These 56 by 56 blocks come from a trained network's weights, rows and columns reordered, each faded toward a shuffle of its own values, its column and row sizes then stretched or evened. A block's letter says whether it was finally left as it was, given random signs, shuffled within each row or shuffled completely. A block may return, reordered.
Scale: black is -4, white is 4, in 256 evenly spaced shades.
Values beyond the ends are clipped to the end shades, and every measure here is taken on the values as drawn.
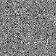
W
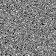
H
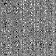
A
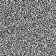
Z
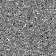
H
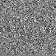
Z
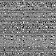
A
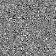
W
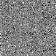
W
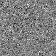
Z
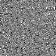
W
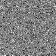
Z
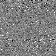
Z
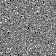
H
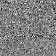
Z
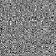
A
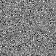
Z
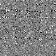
W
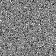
H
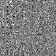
W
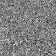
Z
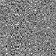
A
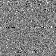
Z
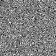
Z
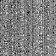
A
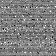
Z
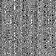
A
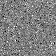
H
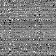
A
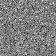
H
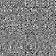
A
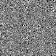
W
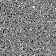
Z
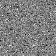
Z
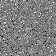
H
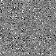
W
